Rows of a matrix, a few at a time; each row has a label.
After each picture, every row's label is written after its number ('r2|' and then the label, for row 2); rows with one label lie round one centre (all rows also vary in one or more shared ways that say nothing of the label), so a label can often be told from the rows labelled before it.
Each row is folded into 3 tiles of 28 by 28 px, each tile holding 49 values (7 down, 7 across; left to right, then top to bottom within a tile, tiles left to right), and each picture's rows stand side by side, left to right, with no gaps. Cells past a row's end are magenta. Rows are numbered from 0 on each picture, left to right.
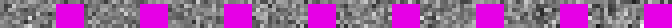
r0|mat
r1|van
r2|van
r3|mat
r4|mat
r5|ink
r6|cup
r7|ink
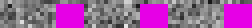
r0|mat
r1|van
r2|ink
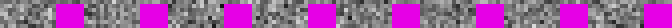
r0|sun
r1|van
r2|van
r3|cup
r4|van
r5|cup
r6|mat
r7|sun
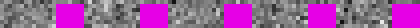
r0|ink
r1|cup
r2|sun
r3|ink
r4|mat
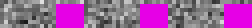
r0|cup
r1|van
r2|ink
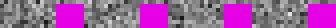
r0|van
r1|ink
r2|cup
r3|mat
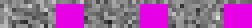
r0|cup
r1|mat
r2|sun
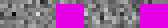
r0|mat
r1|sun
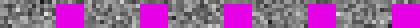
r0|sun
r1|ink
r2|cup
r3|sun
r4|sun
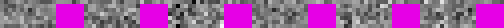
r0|sun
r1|van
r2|ink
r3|cup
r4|cup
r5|cup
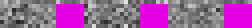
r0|ink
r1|van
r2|cup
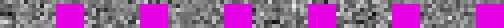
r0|cup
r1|ink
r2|mat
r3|ink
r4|cup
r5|mat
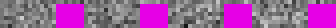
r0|ink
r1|van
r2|mat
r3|sun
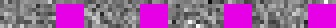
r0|mat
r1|sun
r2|mat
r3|van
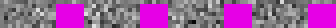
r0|van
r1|sun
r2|mat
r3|van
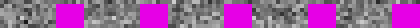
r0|sun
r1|sun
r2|ink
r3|cup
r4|ink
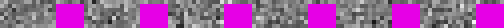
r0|ink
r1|cup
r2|cup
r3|sun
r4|mat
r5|ink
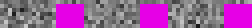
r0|ink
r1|mat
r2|sun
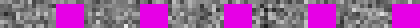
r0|van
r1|van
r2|cup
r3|ink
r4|van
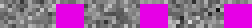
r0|mat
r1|cup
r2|cup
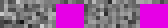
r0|ink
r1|van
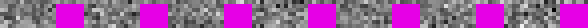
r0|cup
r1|mat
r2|van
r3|ink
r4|mat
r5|cup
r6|cup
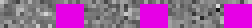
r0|van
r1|van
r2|cup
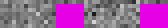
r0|mat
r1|sun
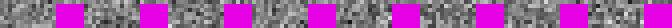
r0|cup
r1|van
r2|sun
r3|van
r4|cup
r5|cup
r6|cup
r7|mat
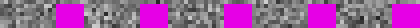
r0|cup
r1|sun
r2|ink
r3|sun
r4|van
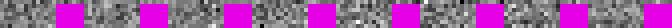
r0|ink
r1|cup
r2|cup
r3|ink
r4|mat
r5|ink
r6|van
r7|van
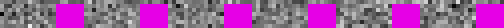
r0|mat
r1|ink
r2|sun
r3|ink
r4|cup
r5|cup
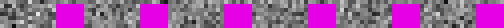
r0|mat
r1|sun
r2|mat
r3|mat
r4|cup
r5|van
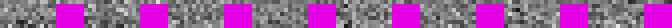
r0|van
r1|van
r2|cup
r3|sun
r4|cup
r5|mat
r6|ink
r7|mat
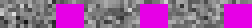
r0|mat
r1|cup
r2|sun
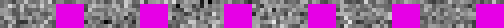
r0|mat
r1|van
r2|ink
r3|mat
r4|van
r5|van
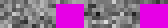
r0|van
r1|mat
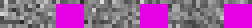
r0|ink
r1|ink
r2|van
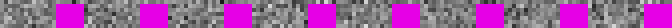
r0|sun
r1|cup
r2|mat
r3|van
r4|van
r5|sun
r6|ink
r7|sun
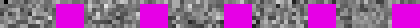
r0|sun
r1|cup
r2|van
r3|mat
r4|ink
